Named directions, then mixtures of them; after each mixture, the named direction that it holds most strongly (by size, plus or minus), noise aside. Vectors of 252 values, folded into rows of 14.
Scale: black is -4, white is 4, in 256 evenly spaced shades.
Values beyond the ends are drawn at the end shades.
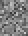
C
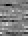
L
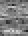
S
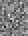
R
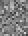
C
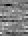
L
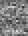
S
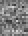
S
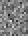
R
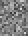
C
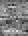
S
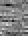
L
